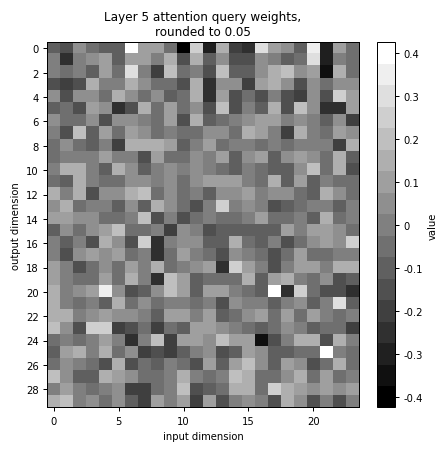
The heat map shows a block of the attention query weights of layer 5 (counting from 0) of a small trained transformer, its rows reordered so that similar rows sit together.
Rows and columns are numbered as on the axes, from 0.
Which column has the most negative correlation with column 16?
10
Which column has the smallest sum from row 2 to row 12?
21
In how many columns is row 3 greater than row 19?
12
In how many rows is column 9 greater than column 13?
15
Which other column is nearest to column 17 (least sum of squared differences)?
9
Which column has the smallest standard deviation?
3
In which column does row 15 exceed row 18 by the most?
5
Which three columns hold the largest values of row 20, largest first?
17, 4, 19
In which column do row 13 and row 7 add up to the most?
13
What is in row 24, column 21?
-0.15
